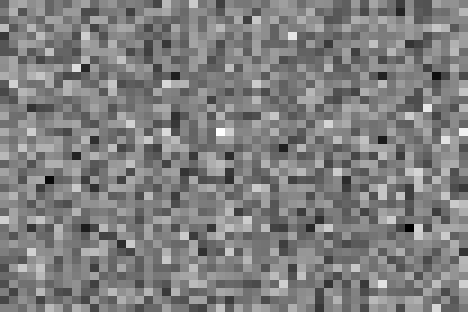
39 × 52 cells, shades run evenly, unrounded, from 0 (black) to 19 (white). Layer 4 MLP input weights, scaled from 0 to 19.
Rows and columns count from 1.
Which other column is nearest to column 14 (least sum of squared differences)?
23
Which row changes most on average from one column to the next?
29
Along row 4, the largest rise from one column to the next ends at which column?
20
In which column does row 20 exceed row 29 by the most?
46
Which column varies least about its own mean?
27
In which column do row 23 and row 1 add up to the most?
22
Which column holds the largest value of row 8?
14
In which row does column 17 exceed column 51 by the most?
25
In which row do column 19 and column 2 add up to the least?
37
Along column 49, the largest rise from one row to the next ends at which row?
39
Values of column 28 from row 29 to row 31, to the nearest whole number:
13 7 10
